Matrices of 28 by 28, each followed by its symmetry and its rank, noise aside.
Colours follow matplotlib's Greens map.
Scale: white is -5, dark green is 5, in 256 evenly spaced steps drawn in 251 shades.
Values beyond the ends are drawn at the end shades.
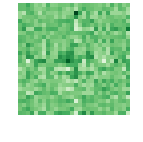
no symmetry, rank four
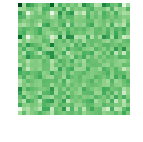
symmetric, rank three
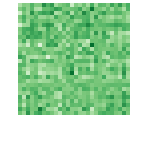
no symmetry, rank six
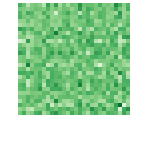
no symmetry, rank four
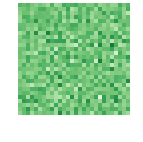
no symmetry, rank six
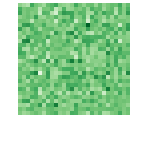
antisymmetric, rank six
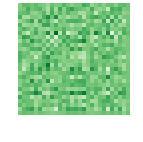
no symmetry, rank four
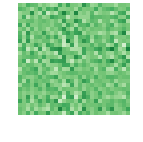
antisymmetric, rank four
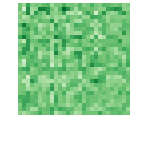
no symmetry, rank four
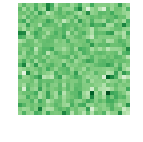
symmetric, rank six
